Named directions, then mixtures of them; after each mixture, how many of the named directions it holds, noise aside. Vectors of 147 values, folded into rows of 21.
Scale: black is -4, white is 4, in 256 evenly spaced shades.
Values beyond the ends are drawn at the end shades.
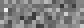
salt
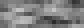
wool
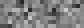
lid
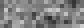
two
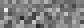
one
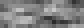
one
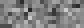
one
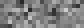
one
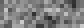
two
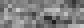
two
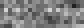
three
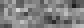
three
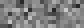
one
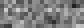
three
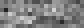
three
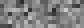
one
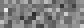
one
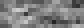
two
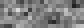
three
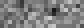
three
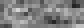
three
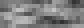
one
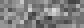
three
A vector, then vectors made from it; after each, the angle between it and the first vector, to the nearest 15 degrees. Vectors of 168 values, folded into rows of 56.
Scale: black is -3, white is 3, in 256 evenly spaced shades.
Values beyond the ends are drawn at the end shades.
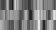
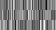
105 degrees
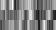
165 degrees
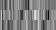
60 degrees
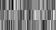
45 degrees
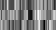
30 degrees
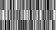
75 degrees
